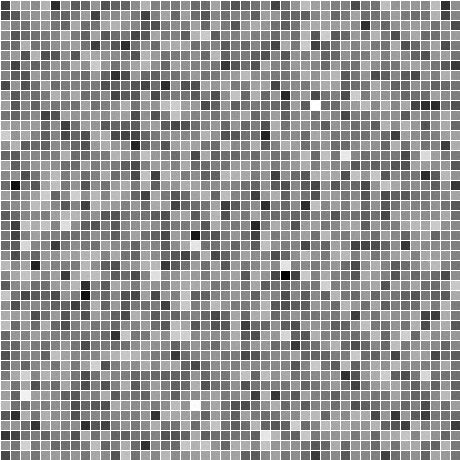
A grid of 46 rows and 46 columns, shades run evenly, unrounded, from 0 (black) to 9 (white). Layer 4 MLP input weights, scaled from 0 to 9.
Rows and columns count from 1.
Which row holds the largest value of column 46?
29
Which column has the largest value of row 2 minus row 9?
17
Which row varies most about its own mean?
28
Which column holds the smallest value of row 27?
4
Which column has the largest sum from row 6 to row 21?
10
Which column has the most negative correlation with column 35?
24
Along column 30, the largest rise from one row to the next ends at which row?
36
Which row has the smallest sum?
30
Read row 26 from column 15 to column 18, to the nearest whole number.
6 5 4 3
